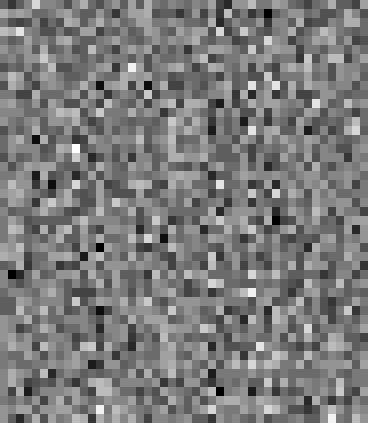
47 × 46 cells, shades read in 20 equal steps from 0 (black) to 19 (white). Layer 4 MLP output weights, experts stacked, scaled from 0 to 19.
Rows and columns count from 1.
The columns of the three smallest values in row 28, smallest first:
13, 39, 19
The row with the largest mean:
46
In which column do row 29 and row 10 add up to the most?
35
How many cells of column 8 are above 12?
4
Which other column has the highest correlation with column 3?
2
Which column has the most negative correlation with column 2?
5
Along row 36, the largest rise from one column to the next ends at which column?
32
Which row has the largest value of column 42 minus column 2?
47
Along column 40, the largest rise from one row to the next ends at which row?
12
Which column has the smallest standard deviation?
16
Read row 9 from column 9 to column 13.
7 7 8 12 9
